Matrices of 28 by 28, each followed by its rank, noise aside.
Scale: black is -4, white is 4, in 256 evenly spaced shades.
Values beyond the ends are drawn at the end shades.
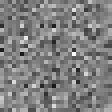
six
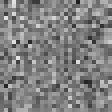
eight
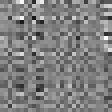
three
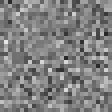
eight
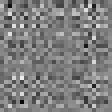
three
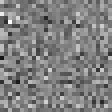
six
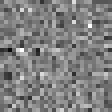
six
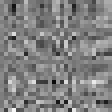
three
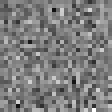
eight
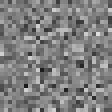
six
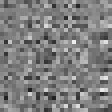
three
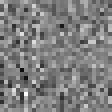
six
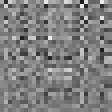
three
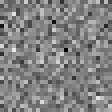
eight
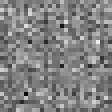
eight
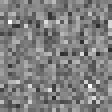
six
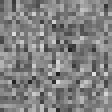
six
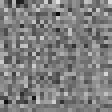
six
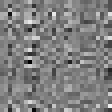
three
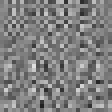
three
